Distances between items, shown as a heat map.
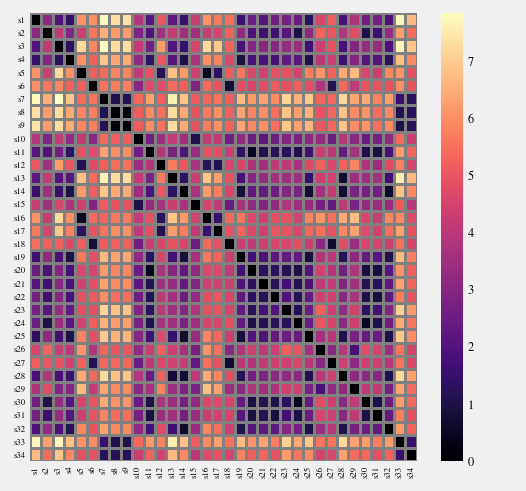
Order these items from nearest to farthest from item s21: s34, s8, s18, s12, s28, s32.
s32, s28, s12, s18, s34, s8
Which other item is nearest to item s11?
s20
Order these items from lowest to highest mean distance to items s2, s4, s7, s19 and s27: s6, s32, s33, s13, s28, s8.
s32, s28, s13, s6, s8, s33
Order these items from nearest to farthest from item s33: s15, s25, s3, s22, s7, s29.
s7, s15, s22, s29, s25, s3
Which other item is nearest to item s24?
s30
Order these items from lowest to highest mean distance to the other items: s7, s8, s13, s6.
s13, s6, s8, s7
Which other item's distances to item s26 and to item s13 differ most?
s28
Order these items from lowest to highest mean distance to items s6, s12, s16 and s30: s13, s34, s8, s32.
s32, s34, s13, s8
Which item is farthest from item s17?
s3
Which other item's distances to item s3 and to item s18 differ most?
s6
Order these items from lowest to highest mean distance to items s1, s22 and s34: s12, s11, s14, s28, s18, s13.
s11, s14, s28, s13, s12, s18
